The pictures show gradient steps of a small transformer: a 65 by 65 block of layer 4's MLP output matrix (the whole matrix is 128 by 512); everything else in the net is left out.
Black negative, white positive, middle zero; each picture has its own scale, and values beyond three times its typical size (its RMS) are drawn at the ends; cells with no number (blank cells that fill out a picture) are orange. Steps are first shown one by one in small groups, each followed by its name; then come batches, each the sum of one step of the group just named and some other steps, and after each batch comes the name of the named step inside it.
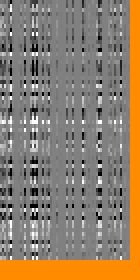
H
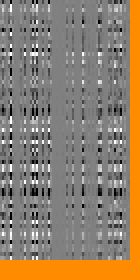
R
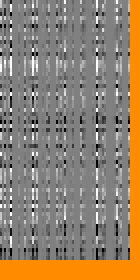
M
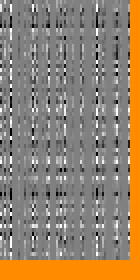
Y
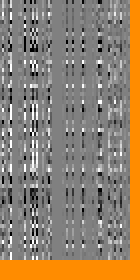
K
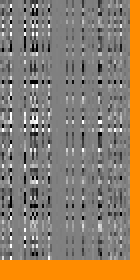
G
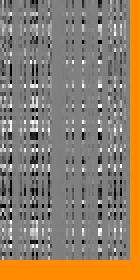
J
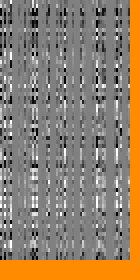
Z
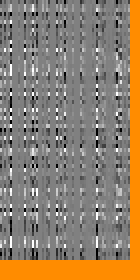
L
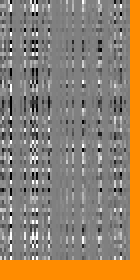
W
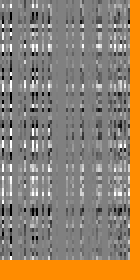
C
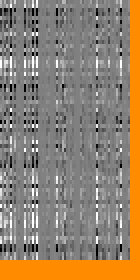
M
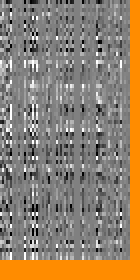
K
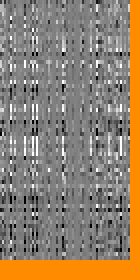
K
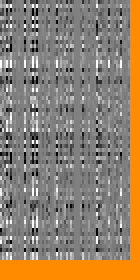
G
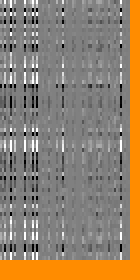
W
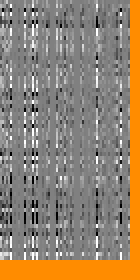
Y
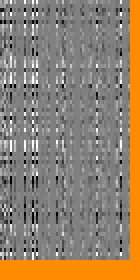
Z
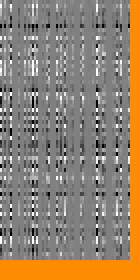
Y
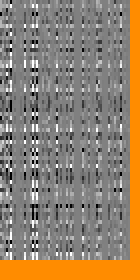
W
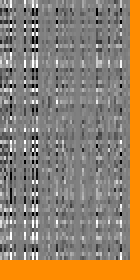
W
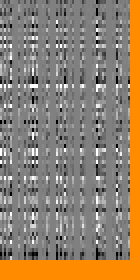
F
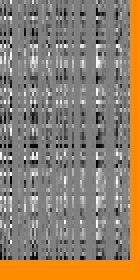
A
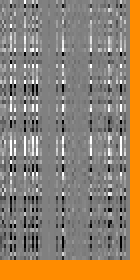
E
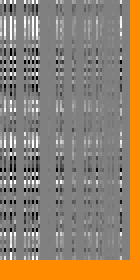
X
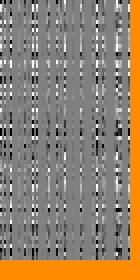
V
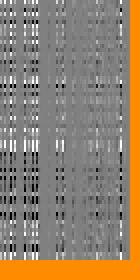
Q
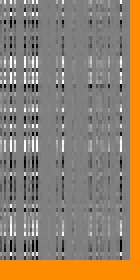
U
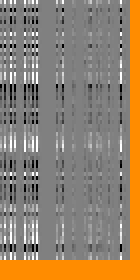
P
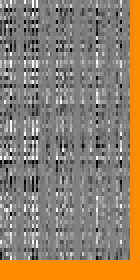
A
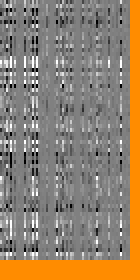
U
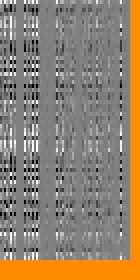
X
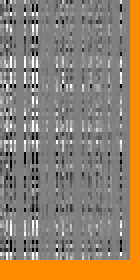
U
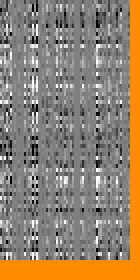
A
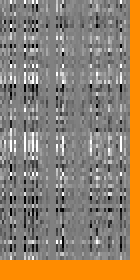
E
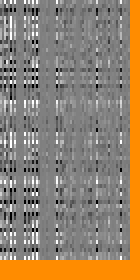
X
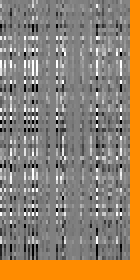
E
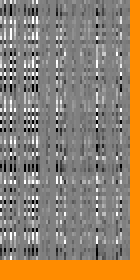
X
